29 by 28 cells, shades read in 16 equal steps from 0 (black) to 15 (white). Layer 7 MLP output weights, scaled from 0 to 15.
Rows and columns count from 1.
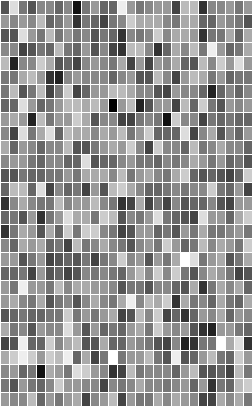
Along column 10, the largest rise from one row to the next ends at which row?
12
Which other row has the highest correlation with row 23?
16
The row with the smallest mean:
15
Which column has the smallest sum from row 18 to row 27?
14
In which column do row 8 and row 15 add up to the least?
13
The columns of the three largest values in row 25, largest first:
25, 3, 27
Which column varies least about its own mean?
26
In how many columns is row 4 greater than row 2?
10
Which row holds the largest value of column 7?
28
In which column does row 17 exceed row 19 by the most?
11
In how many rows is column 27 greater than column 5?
14
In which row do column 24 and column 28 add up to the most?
4
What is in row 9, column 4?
2
